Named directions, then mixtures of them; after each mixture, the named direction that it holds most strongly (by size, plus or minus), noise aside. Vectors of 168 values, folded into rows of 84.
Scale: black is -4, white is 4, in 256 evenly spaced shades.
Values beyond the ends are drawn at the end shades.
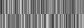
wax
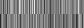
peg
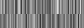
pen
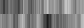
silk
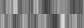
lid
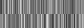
wax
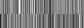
peg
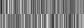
wax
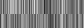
peg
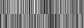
peg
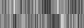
lid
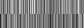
peg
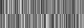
wax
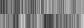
silk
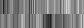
silk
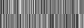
peg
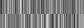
wax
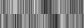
lid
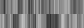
lid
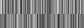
pen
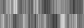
lid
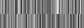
pen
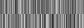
wax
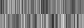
wax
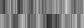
silk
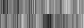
silk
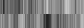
silk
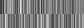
wax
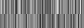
pen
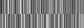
wax
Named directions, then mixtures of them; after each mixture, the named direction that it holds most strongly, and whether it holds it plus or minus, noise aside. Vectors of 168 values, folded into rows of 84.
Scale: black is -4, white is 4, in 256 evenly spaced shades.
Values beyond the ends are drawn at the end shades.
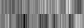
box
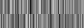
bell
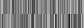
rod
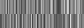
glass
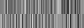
glass, minus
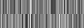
bell, minus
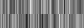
bell, minus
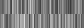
bell, minus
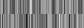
bell, minus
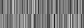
rod, minus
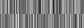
bell, minus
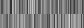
rod, minus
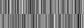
bell, plus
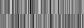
bell, plus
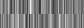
bell, minus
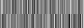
rod, plus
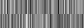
bell, plus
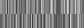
glass, plus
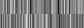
bell, plus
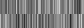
glass, minus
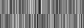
bell, minus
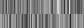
glass, minus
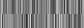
rod, plus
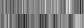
box, plus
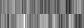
box, minus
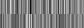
bell, plus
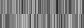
rod, minus
